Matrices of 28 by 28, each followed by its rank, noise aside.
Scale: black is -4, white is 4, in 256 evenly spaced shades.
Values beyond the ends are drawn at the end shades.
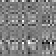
two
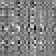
three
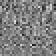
six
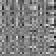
three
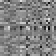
three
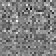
six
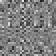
four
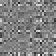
three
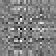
three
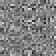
four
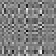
two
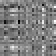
two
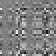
two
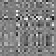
three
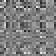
two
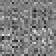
four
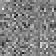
six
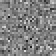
six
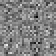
six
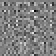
four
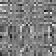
four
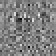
four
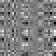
two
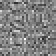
six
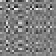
two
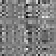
three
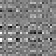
two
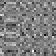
four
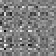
three
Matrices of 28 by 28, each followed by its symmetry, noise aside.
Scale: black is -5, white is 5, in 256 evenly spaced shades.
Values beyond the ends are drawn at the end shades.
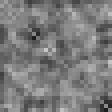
symmetric.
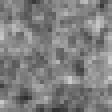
antisymmetric.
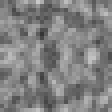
mirrored top to bottom.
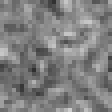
antisymmetric.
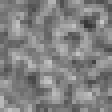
symmetric across the other diagonal.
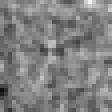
antisymmetric.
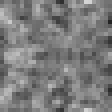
mirrored top to bottom.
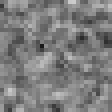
no symmetry.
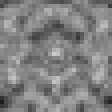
mirrored left to right.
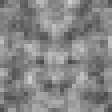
mirrored left to right.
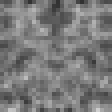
mirrored left to right.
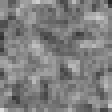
antisymmetric.
